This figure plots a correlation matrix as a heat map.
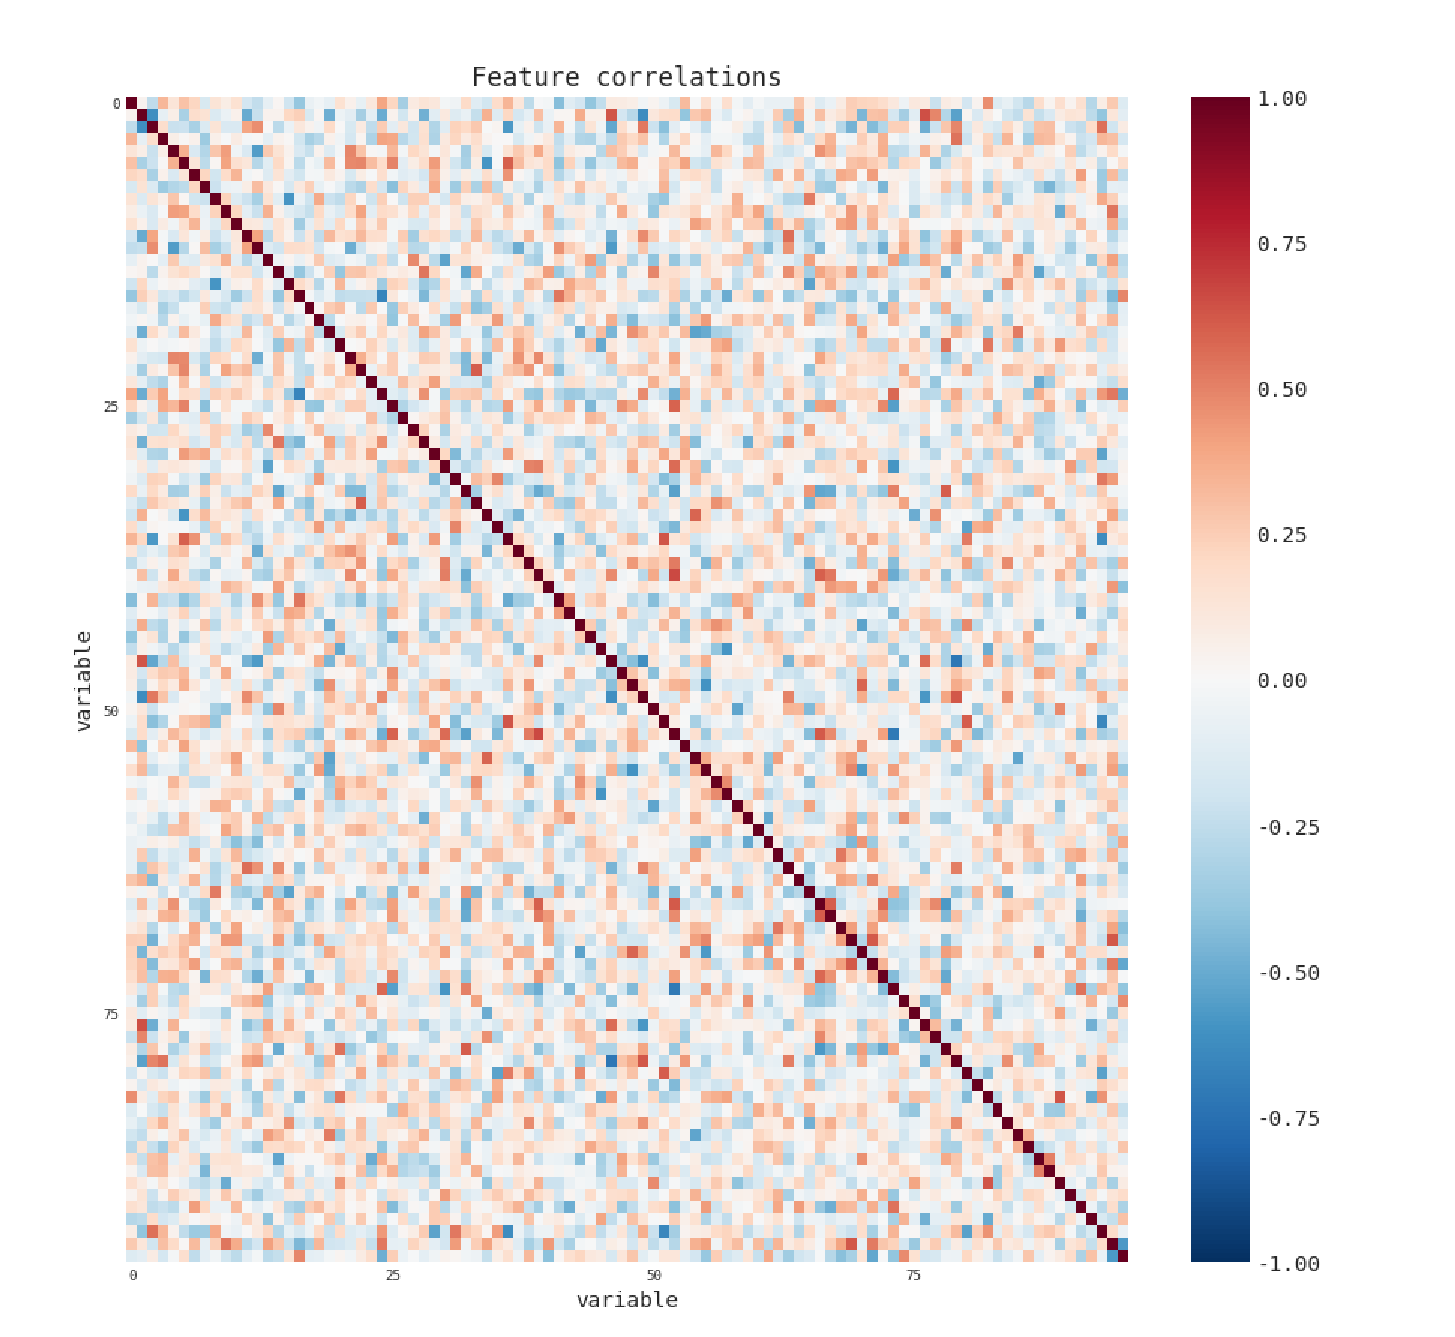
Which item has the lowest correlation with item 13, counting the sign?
30
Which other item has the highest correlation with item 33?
22
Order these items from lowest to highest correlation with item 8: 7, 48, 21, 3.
7, 48, 3, 21
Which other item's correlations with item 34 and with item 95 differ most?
94
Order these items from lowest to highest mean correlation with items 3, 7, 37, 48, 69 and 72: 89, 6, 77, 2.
2, 89, 77, 6
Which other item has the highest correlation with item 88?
87
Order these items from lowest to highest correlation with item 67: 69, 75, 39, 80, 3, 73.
73, 80, 75, 69, 3, 39
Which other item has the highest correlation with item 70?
48
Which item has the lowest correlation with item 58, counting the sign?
50
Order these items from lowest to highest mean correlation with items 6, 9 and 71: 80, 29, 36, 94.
80, 29, 36, 94
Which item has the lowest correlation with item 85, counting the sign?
54
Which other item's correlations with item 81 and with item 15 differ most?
65
